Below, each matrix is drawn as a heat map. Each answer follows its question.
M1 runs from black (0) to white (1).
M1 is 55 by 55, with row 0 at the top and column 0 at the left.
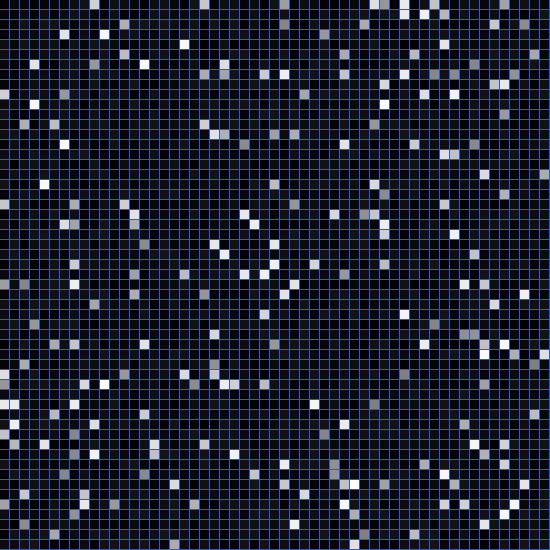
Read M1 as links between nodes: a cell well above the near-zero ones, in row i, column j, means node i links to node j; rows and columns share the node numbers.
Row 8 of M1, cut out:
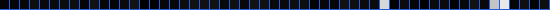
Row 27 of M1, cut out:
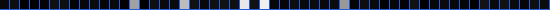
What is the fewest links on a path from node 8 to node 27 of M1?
3
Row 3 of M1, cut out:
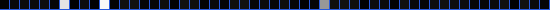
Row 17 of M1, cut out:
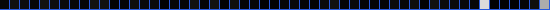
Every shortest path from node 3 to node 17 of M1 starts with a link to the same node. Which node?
node 10
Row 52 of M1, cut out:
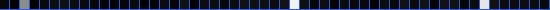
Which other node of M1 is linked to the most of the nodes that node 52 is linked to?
node 28
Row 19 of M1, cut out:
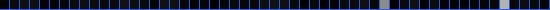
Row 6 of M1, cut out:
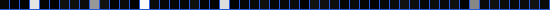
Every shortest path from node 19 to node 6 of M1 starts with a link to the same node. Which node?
node 38
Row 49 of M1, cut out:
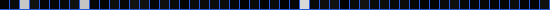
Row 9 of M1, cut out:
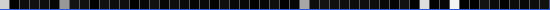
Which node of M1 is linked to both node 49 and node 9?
node 30
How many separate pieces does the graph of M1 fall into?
3
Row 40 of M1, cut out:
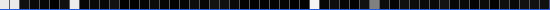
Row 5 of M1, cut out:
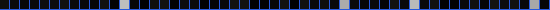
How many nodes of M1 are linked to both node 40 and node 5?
0
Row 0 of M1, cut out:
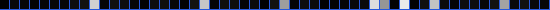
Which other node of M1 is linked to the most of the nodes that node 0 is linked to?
node 7
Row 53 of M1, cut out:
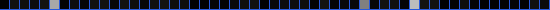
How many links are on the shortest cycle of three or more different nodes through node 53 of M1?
3
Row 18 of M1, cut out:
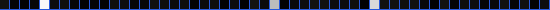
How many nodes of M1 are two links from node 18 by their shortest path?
9
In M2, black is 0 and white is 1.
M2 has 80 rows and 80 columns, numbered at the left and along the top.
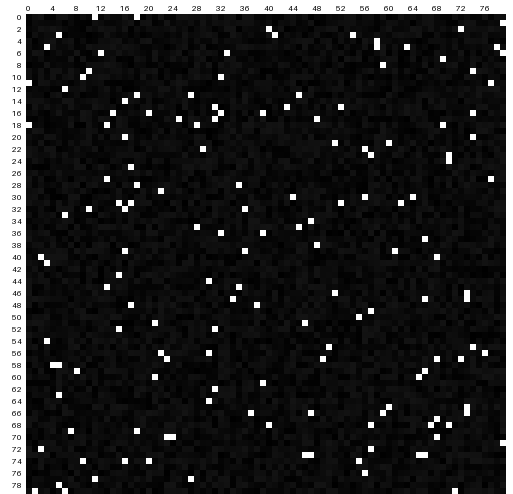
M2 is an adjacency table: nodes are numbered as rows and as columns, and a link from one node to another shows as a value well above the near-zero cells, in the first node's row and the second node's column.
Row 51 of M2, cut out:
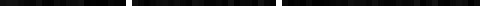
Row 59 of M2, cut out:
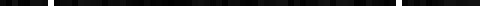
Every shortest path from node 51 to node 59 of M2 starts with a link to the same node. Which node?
node 46
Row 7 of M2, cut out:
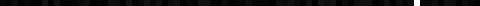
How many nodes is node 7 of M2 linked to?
1
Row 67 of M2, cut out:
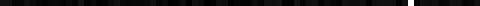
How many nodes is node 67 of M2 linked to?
1
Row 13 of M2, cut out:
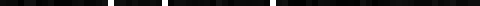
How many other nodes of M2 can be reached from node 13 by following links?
10
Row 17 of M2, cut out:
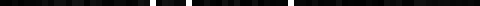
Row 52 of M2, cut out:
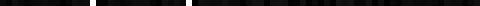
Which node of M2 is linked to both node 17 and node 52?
node 31
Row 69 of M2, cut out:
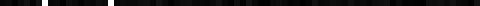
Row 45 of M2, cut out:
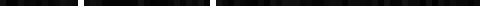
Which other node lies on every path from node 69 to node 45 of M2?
node 18
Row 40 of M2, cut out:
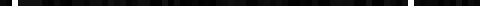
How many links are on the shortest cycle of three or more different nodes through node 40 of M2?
5
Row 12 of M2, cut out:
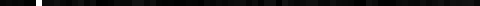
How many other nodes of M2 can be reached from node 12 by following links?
5
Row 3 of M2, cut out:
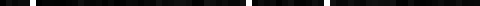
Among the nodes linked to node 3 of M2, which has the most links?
node 5
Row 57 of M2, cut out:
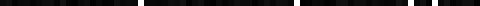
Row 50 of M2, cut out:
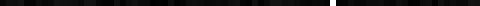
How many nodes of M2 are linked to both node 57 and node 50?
0
